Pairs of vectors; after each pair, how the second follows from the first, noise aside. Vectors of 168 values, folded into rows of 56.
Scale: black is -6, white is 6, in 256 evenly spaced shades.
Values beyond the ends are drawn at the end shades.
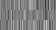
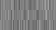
negated, shrunk.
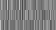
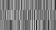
reversed, negated.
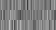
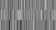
negated, partly zeroed.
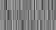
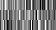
wrapped around, negated, scaled up.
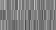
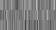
partly zeroed.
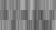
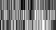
negated, scaled up.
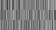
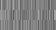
negated, shrunk.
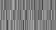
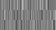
reversed, partly zeroed.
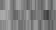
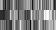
negated, scaled up.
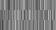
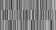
reversed, negated.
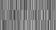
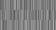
shrunk.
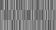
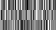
negated, scaled up.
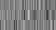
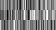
negated, scaled up.
